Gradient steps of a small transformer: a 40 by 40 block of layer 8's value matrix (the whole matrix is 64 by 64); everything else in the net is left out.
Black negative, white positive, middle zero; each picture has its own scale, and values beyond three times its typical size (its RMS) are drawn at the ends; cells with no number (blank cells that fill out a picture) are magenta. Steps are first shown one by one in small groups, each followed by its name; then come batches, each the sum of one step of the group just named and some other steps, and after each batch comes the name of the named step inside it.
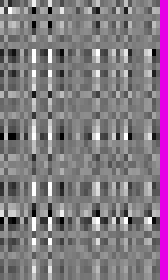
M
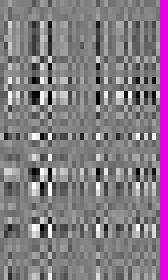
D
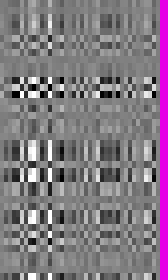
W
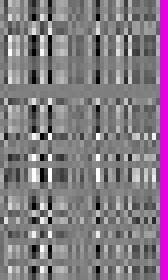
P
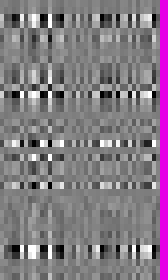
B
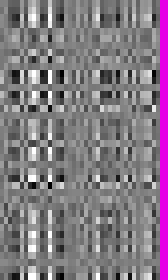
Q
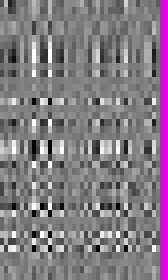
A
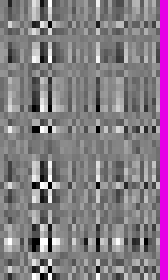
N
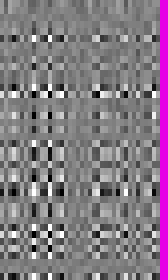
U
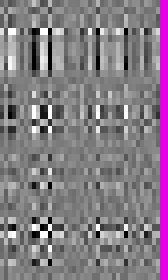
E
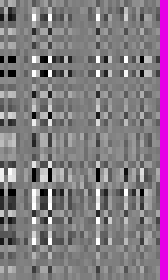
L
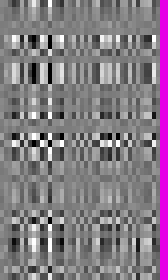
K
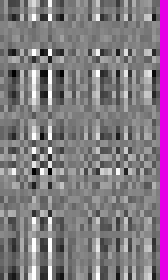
Q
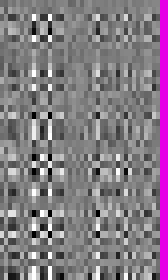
U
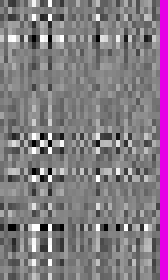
K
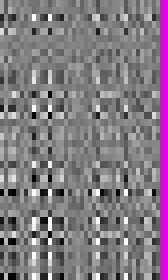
U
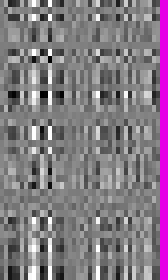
Q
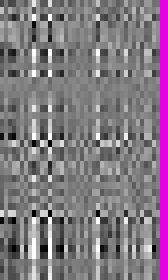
M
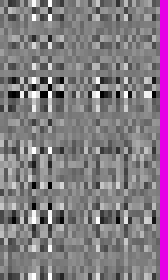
W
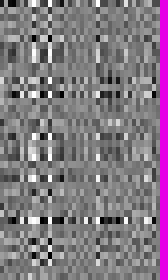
W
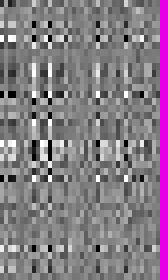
A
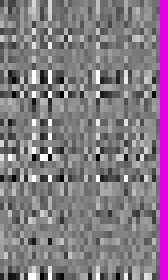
W
